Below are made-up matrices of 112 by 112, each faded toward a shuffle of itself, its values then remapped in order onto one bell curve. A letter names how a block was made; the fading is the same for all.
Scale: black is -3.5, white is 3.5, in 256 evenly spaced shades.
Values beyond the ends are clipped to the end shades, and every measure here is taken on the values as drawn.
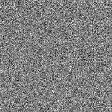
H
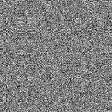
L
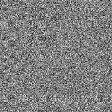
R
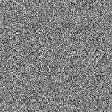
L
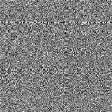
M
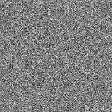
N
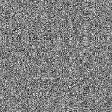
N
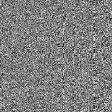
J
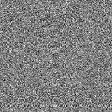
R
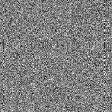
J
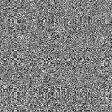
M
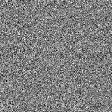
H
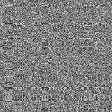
M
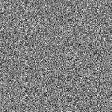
L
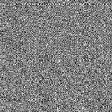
M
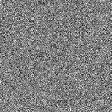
L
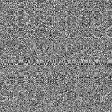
M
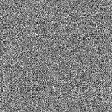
N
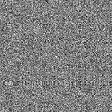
L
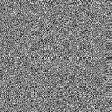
M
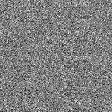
H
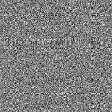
M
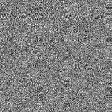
L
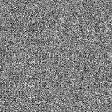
H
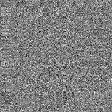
N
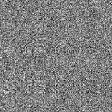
R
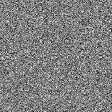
H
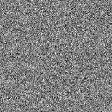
H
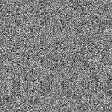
R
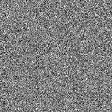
H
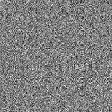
L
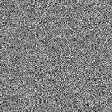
L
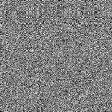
L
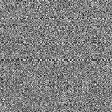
M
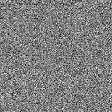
H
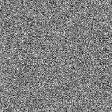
N
